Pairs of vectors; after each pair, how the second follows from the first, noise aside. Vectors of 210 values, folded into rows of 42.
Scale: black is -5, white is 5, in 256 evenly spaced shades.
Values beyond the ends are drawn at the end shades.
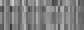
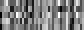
wrapped around, negated, scaled up.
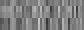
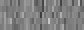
wrapped around, negated, partly zeroed.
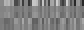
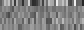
sign-scrambled.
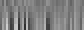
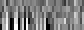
scaled up.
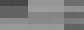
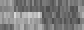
wrapped around, negated.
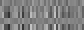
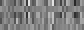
reversed.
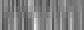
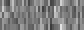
wrapped around.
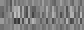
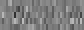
negated, partly zeroed.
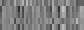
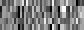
scaled up.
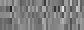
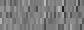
negated, partly zeroed.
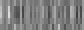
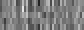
wrapped around, negated.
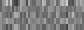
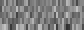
reversed.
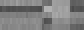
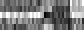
wrapped around, negated, scaled up.
